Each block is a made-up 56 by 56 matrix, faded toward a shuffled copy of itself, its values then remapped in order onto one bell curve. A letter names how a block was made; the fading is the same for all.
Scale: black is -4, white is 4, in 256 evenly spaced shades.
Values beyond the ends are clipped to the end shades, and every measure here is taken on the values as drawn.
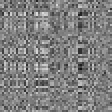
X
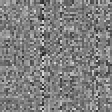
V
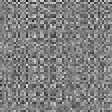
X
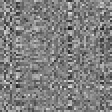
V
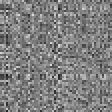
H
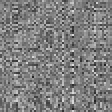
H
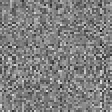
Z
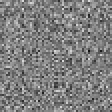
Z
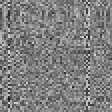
V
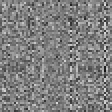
V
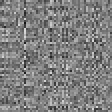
H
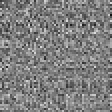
Z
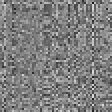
H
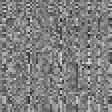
V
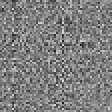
Z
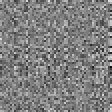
H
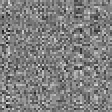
Z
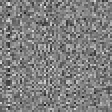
Z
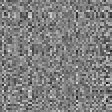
H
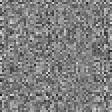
Z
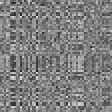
X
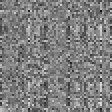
V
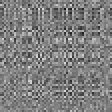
X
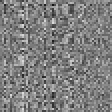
V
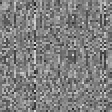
V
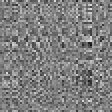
H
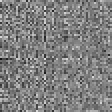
H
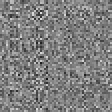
Z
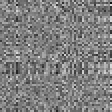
H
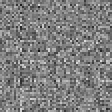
Z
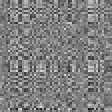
X
